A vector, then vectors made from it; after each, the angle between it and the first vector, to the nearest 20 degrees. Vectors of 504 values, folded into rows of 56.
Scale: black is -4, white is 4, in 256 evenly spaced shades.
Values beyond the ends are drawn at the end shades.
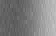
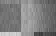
120 degrees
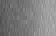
20 degrees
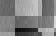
80 degrees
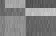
100 degrees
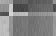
100 degrees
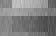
120 degrees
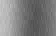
120 degrees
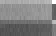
80 degrees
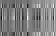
60 degrees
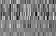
100 degrees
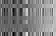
40 degrees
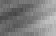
20 degrees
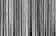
100 degrees
